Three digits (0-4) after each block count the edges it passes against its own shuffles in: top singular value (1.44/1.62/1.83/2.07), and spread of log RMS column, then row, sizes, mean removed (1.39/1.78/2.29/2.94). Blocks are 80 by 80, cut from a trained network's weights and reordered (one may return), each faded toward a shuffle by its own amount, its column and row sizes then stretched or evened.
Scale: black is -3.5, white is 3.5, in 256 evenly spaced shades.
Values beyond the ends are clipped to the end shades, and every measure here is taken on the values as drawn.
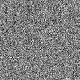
2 0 1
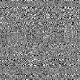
3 1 4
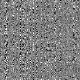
1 4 1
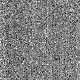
0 1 1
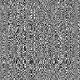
4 4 1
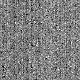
2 1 1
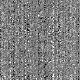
3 3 2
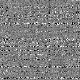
1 2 4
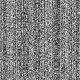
4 0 0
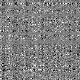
2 1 4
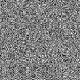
4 0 2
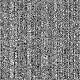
4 1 0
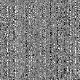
3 4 1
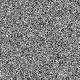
2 0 0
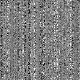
3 4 1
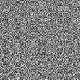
4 0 2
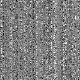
2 4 0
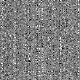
1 3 2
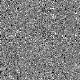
0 3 1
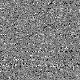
0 0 3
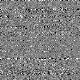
1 1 4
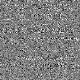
1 2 3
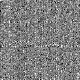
1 1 2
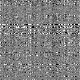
3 1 4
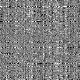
3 1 4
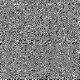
0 3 3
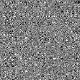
2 2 3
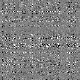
0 3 4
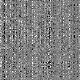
4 4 3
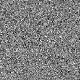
1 0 1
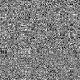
2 0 3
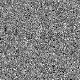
1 1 0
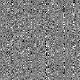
3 4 2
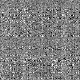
2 0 4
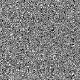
1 2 0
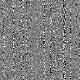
1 4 0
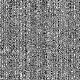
4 2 2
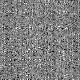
1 0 2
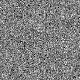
0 1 0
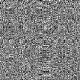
4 2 2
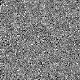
1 1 2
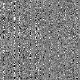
1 4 1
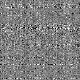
1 0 4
